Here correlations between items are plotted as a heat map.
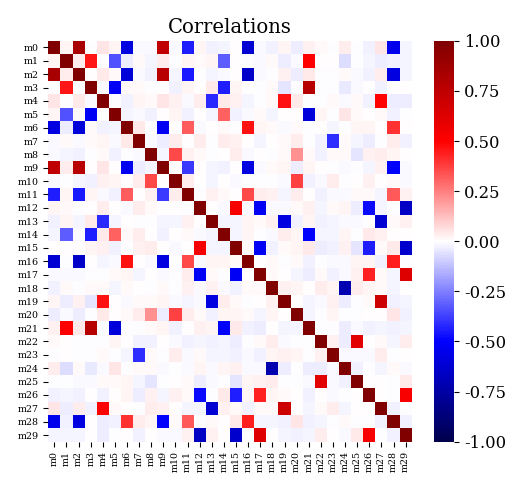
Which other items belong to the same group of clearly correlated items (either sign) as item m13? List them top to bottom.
m4, m19, m27
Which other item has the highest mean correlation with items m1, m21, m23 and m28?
m3
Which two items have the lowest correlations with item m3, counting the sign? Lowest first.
m5, m14
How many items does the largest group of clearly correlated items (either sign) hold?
7
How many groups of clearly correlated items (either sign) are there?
8
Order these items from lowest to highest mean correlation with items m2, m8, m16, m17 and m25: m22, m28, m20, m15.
m15, m28, m20, m22
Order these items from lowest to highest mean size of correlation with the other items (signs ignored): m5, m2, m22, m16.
m22, m5, m16, m2
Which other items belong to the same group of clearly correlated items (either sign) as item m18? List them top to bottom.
m24
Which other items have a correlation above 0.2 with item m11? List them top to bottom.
m6, m16, m28
